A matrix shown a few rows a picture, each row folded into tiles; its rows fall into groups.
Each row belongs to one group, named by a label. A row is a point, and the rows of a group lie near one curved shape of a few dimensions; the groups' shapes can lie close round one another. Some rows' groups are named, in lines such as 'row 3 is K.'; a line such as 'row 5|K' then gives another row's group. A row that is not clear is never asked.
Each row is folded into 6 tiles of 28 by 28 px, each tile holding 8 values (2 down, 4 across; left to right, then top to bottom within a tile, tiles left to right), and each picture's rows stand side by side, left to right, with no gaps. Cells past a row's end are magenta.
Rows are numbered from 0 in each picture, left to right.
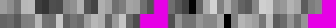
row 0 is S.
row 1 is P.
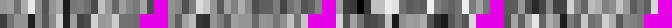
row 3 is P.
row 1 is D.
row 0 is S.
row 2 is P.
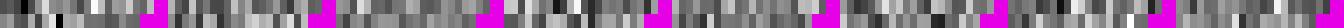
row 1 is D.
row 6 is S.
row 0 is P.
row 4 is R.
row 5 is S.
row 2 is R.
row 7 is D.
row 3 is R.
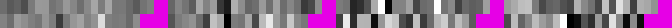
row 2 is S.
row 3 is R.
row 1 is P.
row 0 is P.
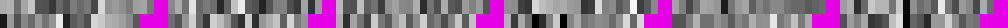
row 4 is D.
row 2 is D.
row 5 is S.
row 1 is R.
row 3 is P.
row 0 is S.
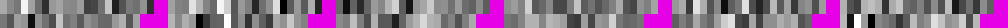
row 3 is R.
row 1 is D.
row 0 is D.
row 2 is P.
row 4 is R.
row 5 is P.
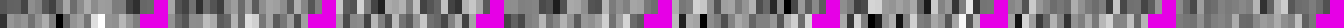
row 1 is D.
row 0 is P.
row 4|D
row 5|P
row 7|D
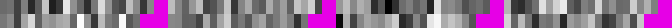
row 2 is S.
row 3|P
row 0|S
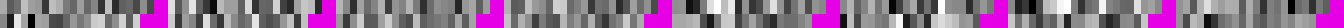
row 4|S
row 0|P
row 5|S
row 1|D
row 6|P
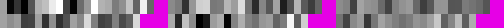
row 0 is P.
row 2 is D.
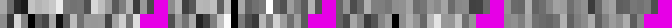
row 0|P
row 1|S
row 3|D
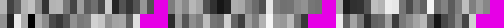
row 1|S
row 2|P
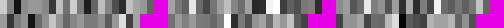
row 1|D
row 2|S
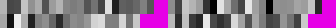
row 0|P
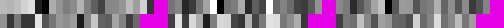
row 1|S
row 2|D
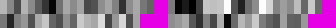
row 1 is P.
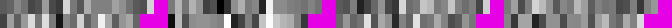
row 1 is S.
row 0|P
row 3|D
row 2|P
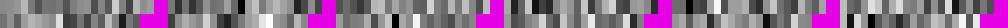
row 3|D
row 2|P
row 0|R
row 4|S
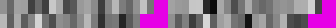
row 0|R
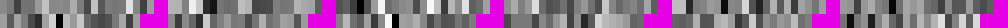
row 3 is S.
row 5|D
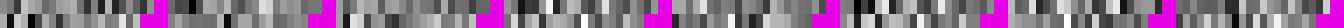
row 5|S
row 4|S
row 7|P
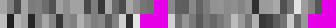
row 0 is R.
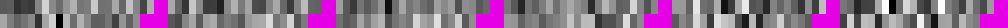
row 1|D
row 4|R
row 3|S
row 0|P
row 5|S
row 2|D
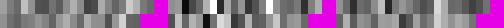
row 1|S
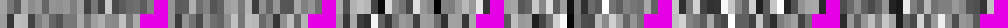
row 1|D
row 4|D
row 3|S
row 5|P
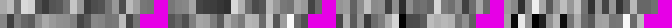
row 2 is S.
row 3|P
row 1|S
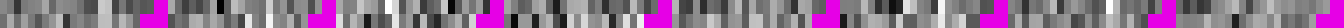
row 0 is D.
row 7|P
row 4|D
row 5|S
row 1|D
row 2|D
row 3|D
